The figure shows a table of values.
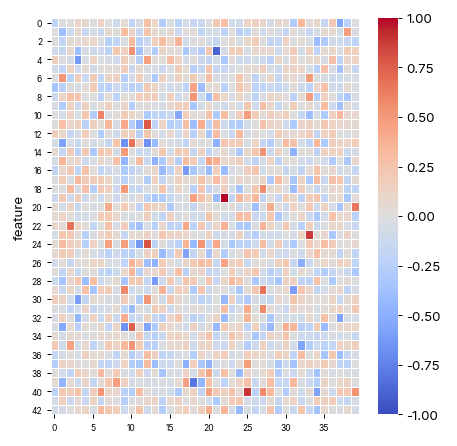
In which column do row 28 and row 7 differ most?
13
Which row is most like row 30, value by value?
4
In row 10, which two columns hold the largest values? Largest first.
6, 25
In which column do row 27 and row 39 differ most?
18
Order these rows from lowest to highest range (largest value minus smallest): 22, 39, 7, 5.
5, 7, 22, 39
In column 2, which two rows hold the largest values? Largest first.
22, 35
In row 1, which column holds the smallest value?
1
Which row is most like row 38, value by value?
42
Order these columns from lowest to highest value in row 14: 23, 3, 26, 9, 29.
3, 23, 29, 26, 9
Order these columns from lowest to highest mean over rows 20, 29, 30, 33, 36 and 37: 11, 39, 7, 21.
11, 21, 7, 39
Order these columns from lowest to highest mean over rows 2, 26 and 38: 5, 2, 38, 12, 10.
12, 2, 38, 5, 10
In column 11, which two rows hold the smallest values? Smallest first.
24, 11
